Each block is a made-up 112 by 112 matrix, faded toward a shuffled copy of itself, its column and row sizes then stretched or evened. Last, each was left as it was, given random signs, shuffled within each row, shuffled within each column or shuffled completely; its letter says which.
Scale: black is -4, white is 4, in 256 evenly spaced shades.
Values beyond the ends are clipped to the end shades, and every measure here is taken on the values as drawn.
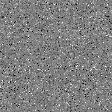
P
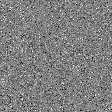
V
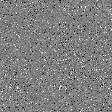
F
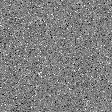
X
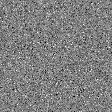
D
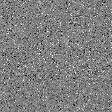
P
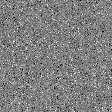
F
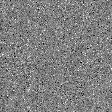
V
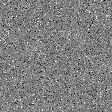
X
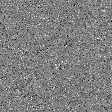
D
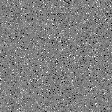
F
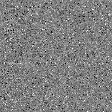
F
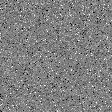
X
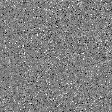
P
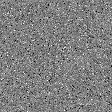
X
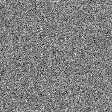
V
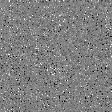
F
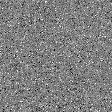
D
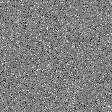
X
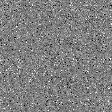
F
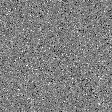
X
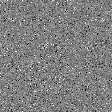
F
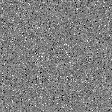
P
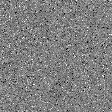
V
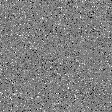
D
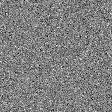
X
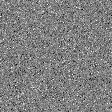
X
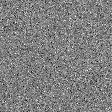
X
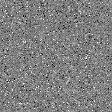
F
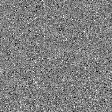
F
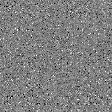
F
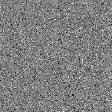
P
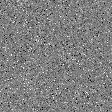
X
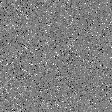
V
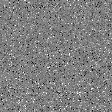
P
